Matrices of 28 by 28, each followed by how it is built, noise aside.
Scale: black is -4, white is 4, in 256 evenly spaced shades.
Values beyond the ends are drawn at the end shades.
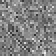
Toeplitz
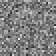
noise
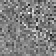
upper triangular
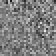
upper triangular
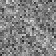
Toeplitz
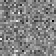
uneven rows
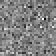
uneven rows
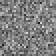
noise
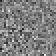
lower triangular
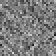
Toeplitz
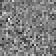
lower triangular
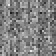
blocks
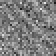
Toeplitz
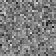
noise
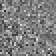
lower triangular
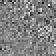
upper triangular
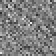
Toeplitz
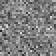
Toeplitz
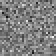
noise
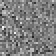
lower triangular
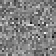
uneven rows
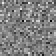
uneven rows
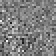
lower triangular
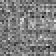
blocks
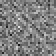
Toeplitz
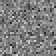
noise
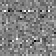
uneven rows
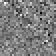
upper triangular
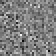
lower triangular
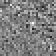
upper triangular
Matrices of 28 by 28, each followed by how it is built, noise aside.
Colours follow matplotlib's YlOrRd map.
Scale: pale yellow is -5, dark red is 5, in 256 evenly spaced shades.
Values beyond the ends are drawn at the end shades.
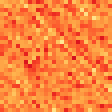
Toeplitz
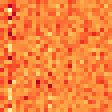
uneven columns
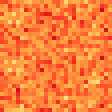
repeating rows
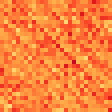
Toeplitz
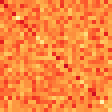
diagonal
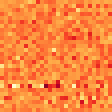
uneven rows
